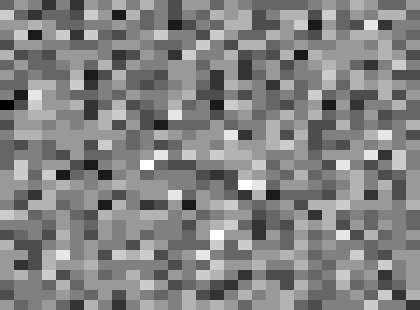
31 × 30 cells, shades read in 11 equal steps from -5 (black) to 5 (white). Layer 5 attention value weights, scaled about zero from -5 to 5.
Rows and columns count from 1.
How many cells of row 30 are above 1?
5
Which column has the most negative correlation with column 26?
3
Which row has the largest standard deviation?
11
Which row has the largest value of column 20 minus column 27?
7
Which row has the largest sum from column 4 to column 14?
26
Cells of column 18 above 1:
9
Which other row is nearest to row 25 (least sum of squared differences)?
27
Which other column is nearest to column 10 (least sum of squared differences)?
30
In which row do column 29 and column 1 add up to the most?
2
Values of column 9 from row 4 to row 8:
-2 1 -3 -2 2
